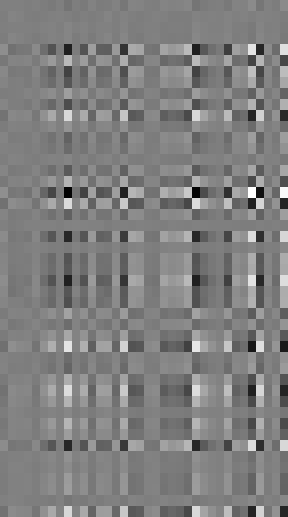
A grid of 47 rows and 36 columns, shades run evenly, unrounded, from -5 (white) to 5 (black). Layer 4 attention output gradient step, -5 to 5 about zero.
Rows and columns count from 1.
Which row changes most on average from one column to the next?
18
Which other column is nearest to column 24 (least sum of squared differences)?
17
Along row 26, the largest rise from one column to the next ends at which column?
33
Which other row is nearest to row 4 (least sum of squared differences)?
15
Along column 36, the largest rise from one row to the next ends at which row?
19
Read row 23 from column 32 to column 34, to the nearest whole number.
0 0 0
